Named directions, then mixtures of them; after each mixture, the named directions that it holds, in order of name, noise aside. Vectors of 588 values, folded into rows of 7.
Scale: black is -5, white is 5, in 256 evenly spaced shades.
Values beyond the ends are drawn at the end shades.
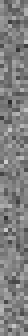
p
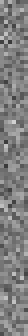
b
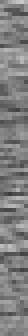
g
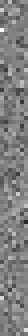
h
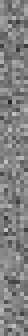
p.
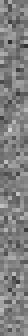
b, h, p.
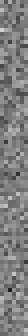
b, h, p.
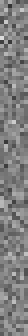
b.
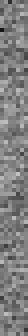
b, g, h.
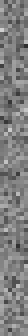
h, p.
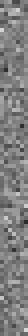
g, h, p.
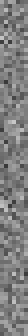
b.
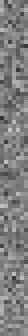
b, h, p.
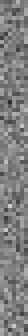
b, p.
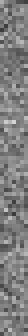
b, g, h.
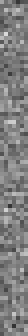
b, g, p.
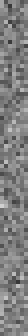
b, p.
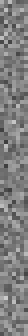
b.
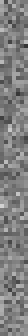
b, h, p.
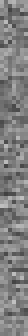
b, g, p.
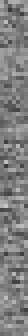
b, g, p.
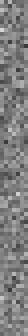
b, h, p.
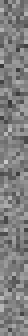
h, p.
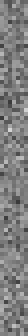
p.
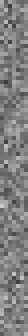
b, p.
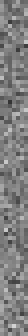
p.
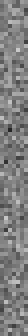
p.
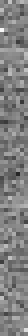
g, h.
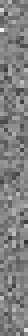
h.
